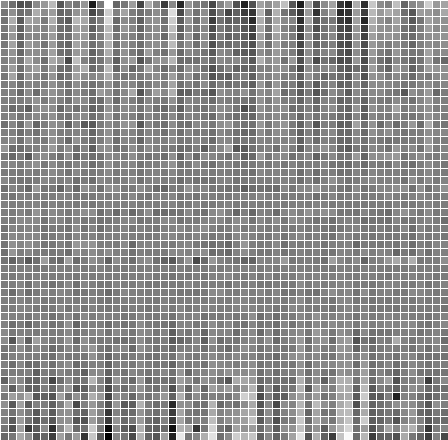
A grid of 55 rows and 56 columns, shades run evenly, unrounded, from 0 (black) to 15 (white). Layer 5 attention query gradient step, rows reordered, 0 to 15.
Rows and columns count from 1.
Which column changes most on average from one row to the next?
4
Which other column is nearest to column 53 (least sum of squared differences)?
48
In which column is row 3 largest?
14
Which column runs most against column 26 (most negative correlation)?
1
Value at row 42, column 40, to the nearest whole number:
9
